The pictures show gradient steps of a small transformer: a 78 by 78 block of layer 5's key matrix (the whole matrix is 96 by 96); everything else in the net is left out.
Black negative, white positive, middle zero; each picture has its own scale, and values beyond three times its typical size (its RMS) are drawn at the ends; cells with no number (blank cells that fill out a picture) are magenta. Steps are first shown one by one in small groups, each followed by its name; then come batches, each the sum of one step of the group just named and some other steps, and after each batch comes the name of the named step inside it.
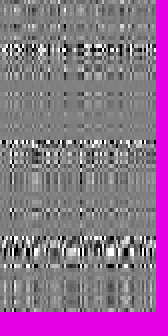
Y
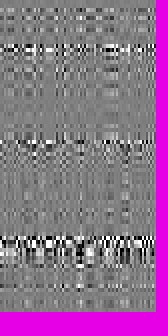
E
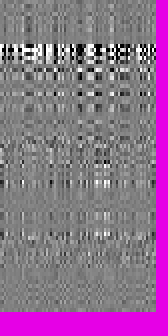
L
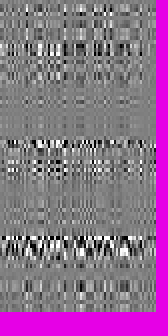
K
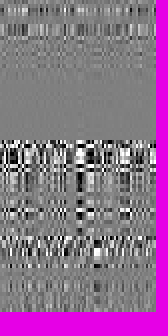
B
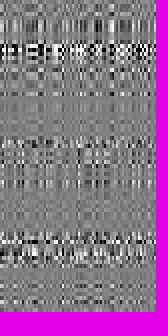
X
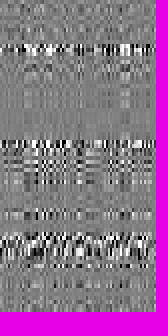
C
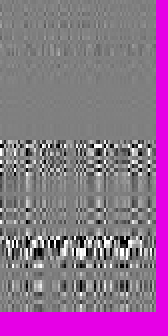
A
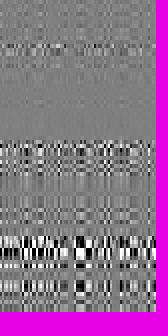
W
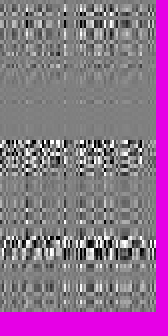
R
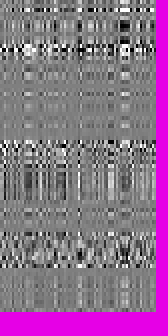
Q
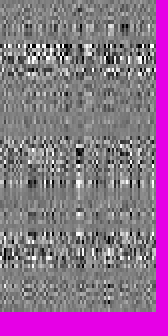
W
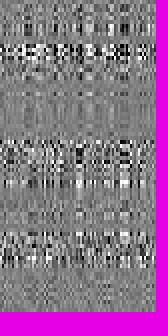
L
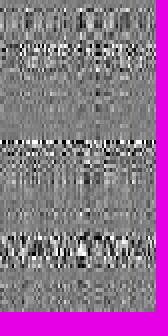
R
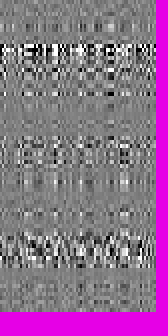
X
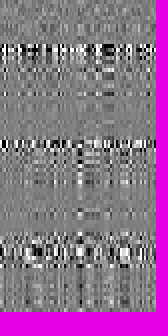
C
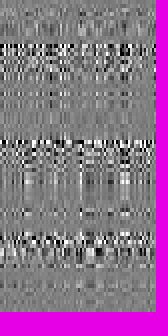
E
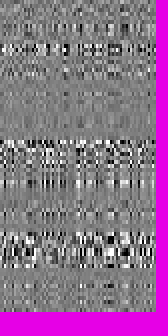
Y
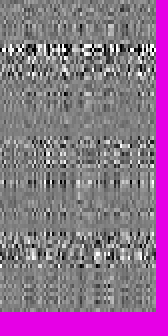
Y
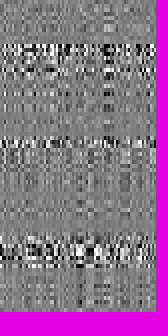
B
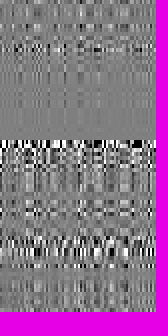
A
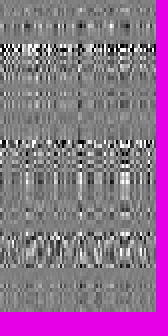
A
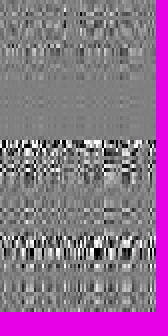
R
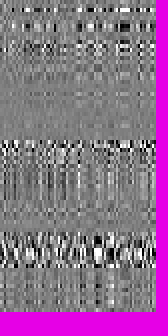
Q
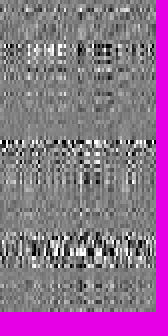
K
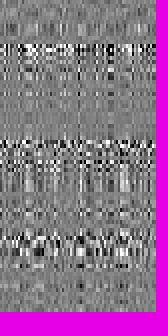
A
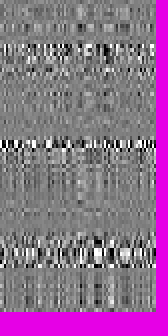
B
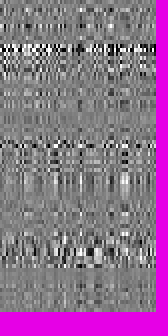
K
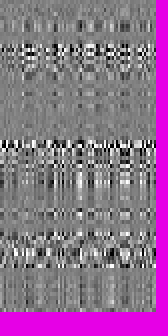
L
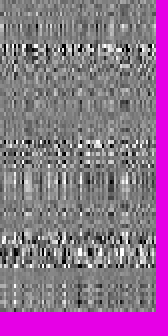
X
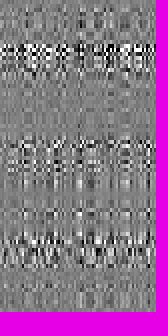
K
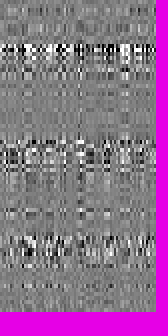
B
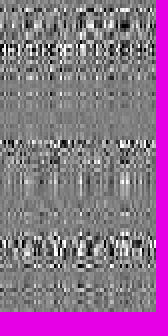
R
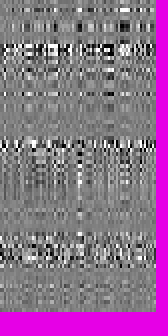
Q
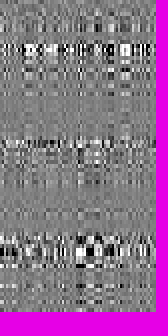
X
